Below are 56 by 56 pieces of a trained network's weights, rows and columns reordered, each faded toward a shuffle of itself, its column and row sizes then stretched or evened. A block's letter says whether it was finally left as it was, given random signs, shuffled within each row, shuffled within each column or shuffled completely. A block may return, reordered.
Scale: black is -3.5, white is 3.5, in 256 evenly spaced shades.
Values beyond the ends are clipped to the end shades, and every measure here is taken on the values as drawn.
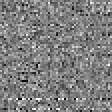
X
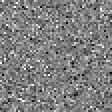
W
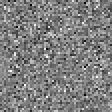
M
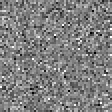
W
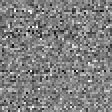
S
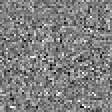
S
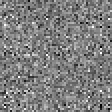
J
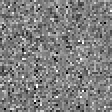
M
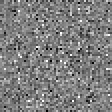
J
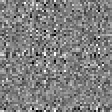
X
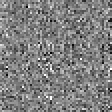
X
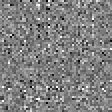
J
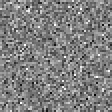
W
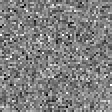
S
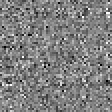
J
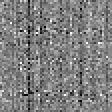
X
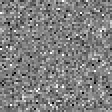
W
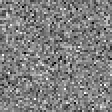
W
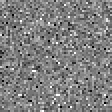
W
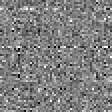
X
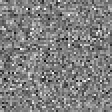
S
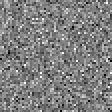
W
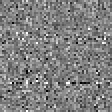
J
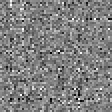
J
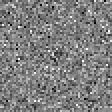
W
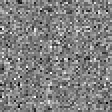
J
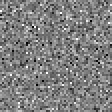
W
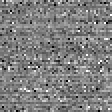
S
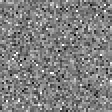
W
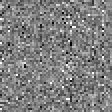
M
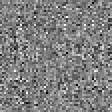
X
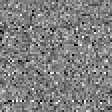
S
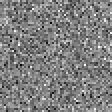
W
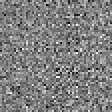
X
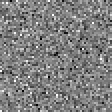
W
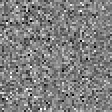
M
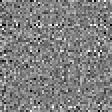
X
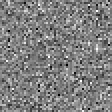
M
